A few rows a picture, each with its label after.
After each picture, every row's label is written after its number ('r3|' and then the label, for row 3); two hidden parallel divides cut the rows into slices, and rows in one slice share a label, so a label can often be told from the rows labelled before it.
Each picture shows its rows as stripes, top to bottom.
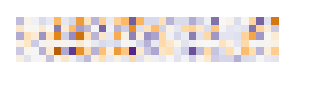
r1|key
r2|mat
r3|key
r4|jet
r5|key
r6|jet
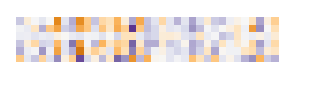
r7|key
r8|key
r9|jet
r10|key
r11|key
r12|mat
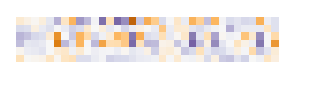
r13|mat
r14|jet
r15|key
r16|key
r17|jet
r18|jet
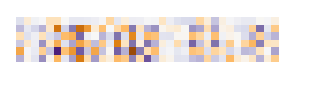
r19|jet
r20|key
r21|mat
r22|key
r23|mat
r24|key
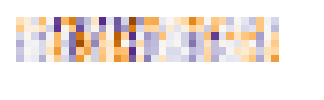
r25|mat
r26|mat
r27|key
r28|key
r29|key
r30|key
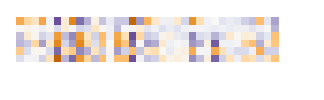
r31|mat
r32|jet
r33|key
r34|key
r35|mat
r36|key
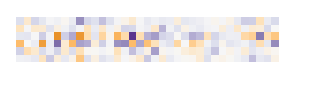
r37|jet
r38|jet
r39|key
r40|mat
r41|jet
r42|jet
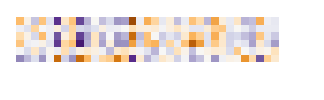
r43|mat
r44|jet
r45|mat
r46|mat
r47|jet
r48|key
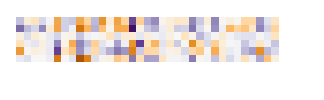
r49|key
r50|key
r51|jet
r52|mat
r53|mat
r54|key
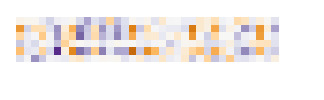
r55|jet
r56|mat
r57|mat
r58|jet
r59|mat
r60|jet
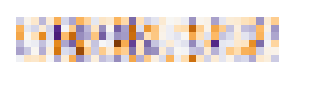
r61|key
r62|mat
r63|mat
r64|key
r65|key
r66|mat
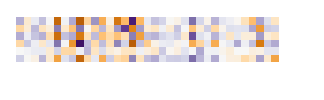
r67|key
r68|mat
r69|key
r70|mat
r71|jet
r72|key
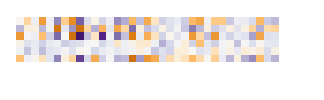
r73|mat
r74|key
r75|mat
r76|jet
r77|jet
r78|mat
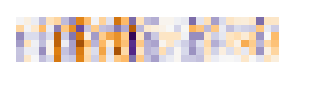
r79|key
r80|mat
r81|key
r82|key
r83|key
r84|key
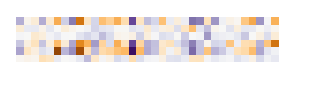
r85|key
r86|jet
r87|jet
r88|key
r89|key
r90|jet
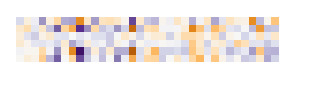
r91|key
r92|mat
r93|jet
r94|jet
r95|mat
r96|mat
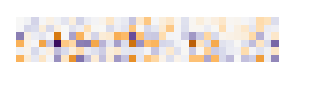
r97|jet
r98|jet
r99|key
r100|mat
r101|jet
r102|mat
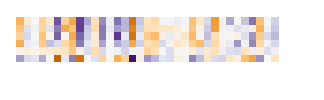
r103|mat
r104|mat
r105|mat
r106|mat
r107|jet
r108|key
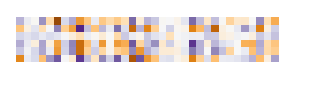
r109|key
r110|mat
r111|jet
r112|key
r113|key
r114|mat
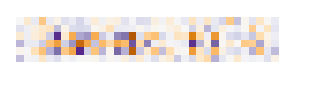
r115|jet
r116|jet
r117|mat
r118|key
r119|mat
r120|jet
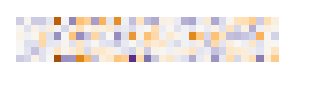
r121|key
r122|jet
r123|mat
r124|jet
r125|jet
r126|key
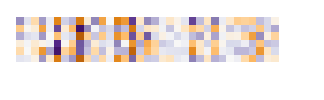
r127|key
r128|mat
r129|key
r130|mat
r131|mat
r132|key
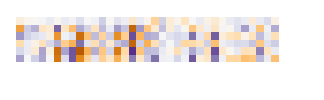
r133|jet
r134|mat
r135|key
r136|mat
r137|key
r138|key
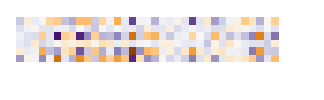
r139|key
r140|jet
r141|mat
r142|jet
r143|mat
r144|key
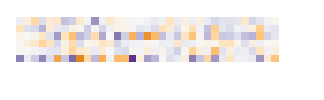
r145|jet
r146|jet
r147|mat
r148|jet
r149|jet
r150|key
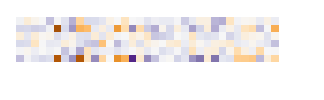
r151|jet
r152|key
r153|jet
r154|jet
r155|jet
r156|key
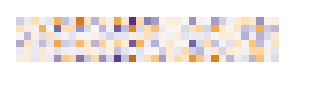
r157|key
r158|mat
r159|jet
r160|key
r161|jet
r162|mat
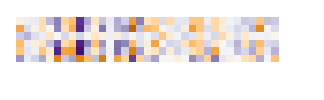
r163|mat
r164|mat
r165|jet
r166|mat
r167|mat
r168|key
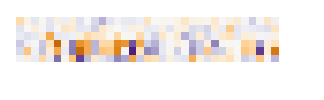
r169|jet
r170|jet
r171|jet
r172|key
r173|key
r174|mat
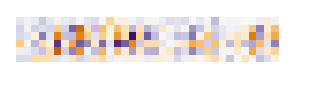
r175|jet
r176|key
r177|key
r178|mat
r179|key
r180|jet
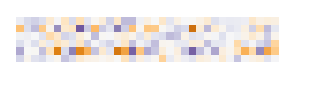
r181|jet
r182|mat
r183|jet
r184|jet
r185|key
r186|jet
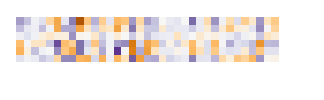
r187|key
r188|key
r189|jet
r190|mat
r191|mat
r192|key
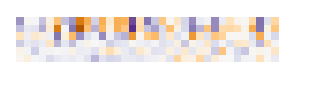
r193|key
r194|key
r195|mat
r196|jet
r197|jet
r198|jet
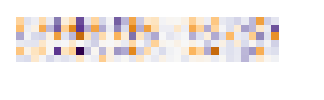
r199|mat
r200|mat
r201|key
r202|jet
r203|mat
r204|jet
